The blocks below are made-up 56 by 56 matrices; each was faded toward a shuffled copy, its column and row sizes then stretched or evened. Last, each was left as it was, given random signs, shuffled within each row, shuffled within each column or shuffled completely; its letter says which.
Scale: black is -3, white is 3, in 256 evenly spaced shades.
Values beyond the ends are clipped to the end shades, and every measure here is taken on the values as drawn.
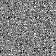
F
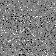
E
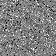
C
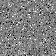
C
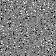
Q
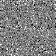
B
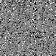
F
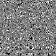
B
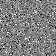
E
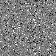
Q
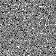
E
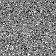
E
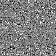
E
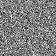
E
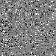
B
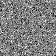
C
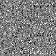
B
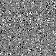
F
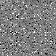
B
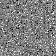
Q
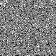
E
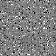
B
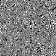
B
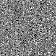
Q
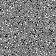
C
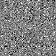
B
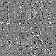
B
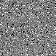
F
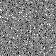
C
